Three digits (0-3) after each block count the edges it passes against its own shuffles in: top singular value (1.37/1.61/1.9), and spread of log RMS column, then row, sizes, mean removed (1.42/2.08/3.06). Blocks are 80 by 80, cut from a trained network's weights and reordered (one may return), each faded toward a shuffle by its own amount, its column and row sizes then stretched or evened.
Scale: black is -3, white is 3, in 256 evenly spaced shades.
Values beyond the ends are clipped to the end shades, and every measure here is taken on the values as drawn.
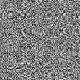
3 1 1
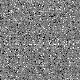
0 1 0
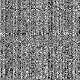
3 0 2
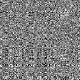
3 2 2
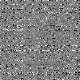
0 1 3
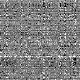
3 2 1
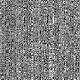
2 2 1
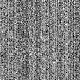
3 0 0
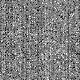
2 0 1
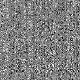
1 1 1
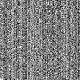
3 0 0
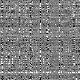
3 3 1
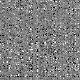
0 2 2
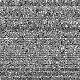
3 0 0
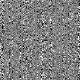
0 3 0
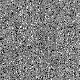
0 1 0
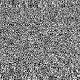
2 0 2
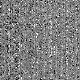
1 2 0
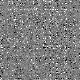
0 2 1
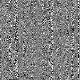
0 3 0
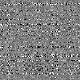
1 1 3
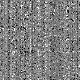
2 2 1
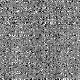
1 0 2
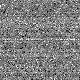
1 0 0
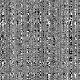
3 3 2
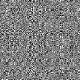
3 2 2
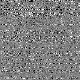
1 1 3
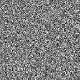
2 1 0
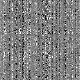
3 3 1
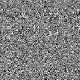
2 1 2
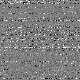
0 0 3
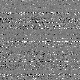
1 0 3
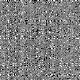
1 1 2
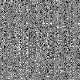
1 2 1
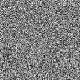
3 0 0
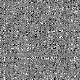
0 1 2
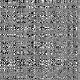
2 2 3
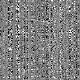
2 3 1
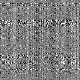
3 0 3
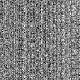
3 1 0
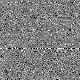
1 0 2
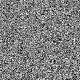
1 0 1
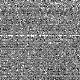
2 1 1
